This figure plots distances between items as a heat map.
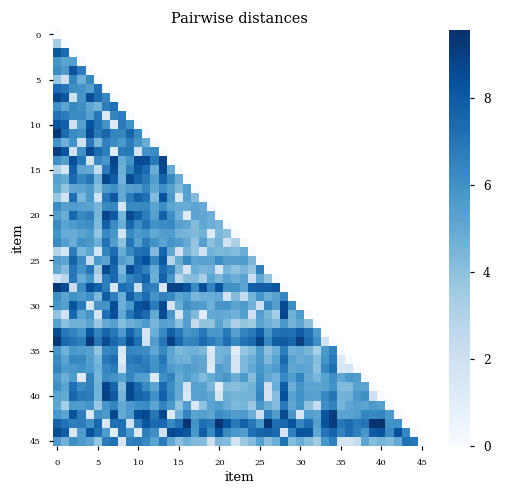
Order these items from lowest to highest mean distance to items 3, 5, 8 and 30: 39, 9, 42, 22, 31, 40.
22, 31, 42, 39, 40, 9
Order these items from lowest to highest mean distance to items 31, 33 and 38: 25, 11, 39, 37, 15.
15, 11, 39, 37, 25
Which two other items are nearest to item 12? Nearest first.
38, 3
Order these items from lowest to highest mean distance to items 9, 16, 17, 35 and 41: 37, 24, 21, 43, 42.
24, 37, 21, 42, 43
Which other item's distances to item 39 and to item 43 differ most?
20
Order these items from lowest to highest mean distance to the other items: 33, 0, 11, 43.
0, 33, 11, 43
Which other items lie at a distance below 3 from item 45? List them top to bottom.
8, 19, 22, 35, 36, 37
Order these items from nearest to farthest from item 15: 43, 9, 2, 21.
21, 9, 43, 2
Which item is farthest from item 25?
34
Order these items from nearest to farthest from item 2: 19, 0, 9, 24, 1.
19, 9, 24, 1, 0
